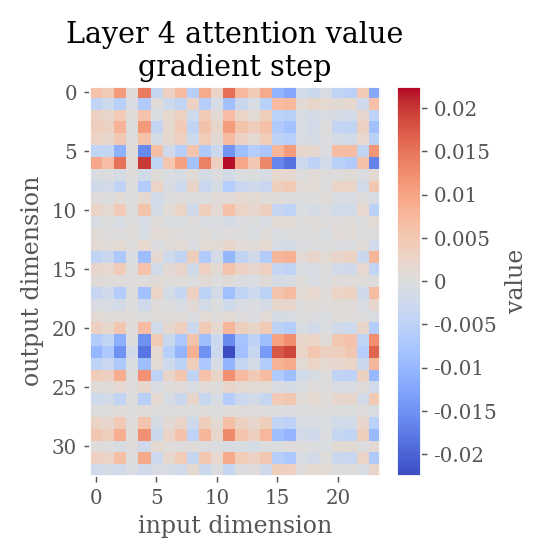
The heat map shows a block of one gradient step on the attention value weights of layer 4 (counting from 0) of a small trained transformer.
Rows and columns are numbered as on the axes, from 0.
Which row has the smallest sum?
22
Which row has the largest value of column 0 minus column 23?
6
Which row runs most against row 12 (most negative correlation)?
9
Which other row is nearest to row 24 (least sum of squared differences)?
3
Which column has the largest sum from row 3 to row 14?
11
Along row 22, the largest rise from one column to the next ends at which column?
15
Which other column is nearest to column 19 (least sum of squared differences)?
17
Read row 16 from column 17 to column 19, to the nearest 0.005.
0 0 0
